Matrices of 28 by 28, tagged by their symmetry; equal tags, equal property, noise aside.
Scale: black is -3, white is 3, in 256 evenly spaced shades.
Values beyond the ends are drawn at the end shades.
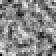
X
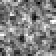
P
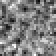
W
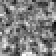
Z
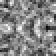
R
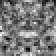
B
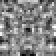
B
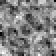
X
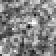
X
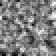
Z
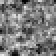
W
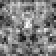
B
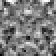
B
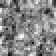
W
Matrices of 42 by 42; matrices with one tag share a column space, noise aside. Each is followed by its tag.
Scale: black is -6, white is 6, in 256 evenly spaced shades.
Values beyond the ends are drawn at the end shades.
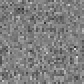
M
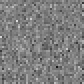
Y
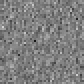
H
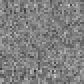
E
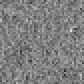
M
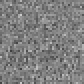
Y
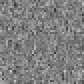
H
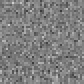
E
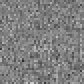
Y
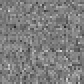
Y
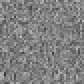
M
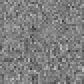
Y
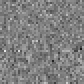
Y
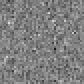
H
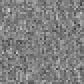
H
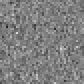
M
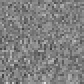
Y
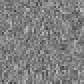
H
